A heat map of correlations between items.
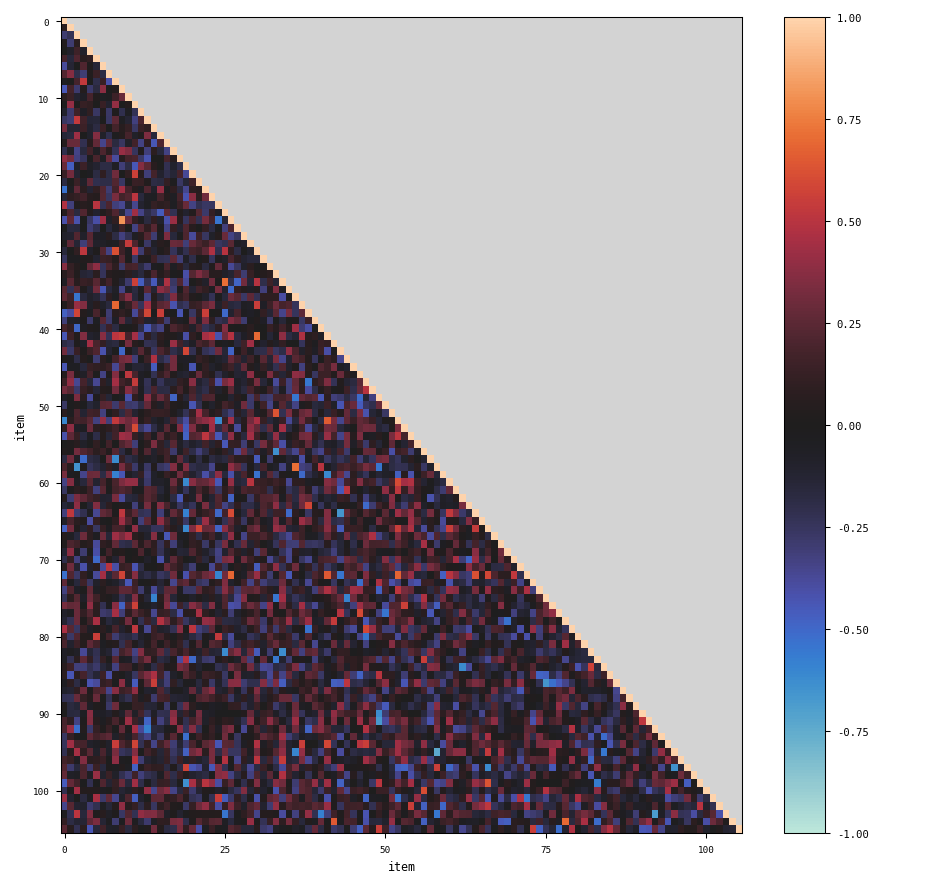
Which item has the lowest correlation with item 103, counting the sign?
92
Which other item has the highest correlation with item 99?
66
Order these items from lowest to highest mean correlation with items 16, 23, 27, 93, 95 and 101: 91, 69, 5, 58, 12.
58, 12, 69, 91, 5
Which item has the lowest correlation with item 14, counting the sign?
75
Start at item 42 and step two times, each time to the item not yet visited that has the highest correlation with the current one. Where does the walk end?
78
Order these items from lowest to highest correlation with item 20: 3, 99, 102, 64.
3, 102, 64, 99
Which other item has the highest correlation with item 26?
9
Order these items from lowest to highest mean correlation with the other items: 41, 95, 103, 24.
24, 103, 95, 41
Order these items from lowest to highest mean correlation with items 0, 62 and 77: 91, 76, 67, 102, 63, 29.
102, 29, 67, 63, 91, 76
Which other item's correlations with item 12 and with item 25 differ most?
34
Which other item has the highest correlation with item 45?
74
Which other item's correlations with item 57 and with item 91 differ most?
49
